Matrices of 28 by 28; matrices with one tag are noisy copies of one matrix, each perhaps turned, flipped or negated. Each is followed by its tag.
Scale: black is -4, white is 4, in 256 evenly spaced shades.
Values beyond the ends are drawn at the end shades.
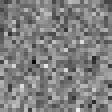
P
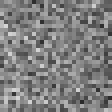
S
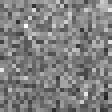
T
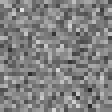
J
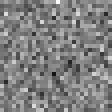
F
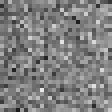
S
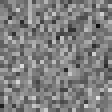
J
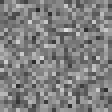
F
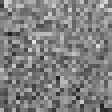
T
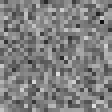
J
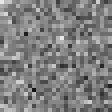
P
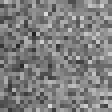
T
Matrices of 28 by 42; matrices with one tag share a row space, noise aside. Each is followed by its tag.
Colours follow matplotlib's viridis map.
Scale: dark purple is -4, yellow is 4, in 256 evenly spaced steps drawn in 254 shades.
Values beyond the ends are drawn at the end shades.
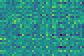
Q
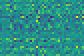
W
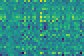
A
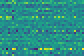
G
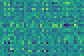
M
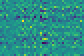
A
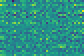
Q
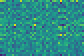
Q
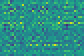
M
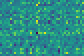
W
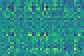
M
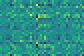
W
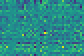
A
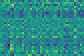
M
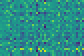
W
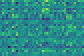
G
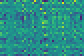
A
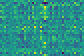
A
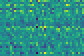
W
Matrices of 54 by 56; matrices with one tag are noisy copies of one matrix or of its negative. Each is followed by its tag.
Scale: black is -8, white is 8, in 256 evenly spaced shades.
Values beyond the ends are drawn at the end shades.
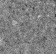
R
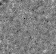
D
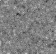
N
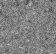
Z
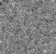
D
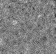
R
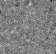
Z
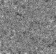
N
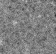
R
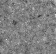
R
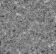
N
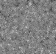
Z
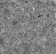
R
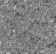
N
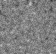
Z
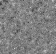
D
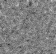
Z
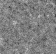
R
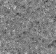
N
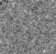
D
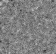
D
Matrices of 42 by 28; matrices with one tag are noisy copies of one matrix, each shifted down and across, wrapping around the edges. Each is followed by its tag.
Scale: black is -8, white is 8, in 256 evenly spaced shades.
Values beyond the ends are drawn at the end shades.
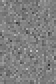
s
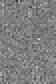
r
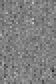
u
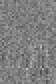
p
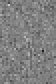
r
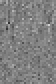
p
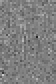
r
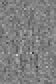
p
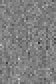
u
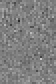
r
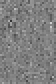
p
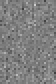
u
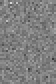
s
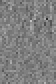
p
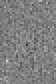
u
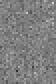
u
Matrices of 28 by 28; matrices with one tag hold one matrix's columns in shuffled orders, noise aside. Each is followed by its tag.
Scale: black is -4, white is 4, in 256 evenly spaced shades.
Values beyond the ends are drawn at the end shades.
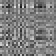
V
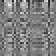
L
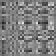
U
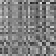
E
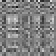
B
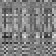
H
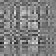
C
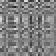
B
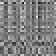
E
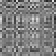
B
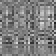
C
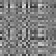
V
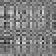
C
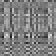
H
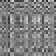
B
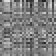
L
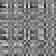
V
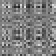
V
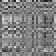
B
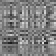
C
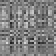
C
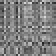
E
